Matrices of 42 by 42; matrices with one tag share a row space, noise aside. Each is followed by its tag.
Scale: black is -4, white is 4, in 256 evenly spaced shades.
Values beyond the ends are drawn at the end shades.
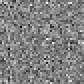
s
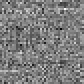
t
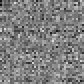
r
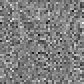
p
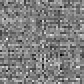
t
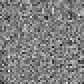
s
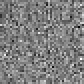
p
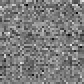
r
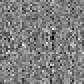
s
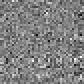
p
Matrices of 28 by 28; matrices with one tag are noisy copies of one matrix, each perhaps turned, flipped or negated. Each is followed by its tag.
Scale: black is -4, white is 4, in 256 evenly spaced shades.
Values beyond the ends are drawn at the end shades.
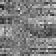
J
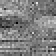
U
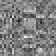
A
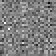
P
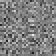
P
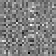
P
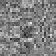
A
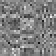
A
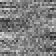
J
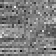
J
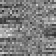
J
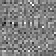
P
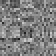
A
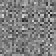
P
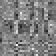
A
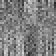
J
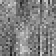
U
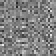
P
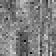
U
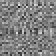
P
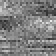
U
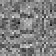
A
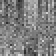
J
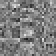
A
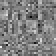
A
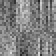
U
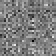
P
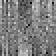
J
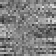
J
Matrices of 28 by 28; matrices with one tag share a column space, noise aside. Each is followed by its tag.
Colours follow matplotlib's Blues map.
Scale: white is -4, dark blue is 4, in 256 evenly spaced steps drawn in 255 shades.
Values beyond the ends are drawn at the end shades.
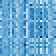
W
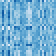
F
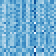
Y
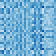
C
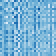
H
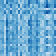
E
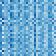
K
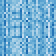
W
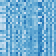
H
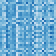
K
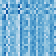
E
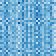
K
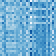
H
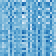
H
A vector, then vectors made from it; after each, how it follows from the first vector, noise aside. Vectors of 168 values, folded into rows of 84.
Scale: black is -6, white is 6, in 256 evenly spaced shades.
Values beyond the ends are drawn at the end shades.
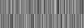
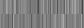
partly zeroed.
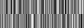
negated, scaled up.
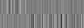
partly zeroed.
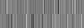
partly zeroed.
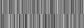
reversed.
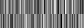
scaled up.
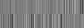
partly zeroed.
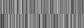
reversed.
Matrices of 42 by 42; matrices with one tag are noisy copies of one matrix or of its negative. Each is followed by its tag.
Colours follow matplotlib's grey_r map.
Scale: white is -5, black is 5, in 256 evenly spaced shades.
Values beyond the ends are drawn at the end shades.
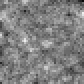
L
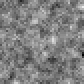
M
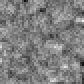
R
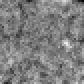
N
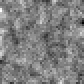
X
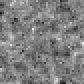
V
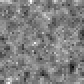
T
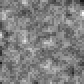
L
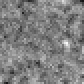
N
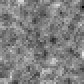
M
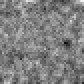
N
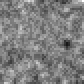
N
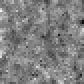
X
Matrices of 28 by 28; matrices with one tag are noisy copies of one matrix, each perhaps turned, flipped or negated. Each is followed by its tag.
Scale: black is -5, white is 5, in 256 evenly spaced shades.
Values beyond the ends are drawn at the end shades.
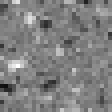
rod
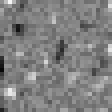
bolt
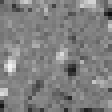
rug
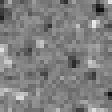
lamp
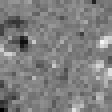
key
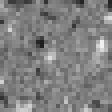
rug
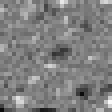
bolt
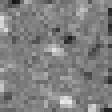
rug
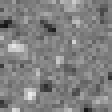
rod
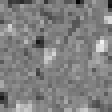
rug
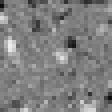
rug
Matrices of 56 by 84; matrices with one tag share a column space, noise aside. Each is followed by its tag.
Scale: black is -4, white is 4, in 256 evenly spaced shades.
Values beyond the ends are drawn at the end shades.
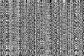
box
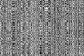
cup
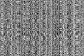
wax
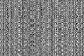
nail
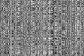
cup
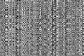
nail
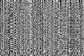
box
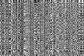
box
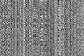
nail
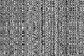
cup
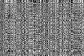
box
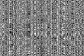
wax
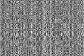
wax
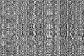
wax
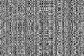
cup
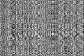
wax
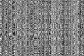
wax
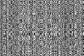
wax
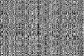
wax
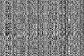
wax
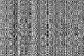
wax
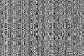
wax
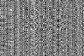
nail
